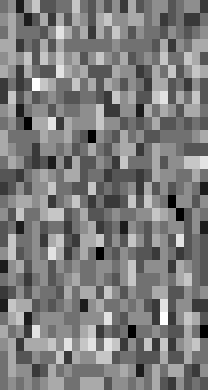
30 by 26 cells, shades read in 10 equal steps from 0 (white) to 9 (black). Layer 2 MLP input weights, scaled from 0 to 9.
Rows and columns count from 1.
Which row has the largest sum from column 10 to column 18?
14
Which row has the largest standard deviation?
27
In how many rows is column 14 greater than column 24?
12
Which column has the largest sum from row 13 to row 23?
1
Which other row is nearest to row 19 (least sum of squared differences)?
30
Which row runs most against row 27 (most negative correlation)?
13
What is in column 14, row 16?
7
